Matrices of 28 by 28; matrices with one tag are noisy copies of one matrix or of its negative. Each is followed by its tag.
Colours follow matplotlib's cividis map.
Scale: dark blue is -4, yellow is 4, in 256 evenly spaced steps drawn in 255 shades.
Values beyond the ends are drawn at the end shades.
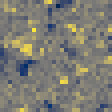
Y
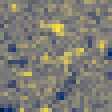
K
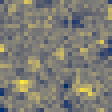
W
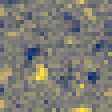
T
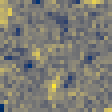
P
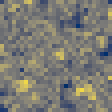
W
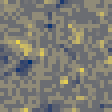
Y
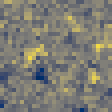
T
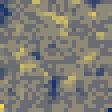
P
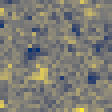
T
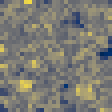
W
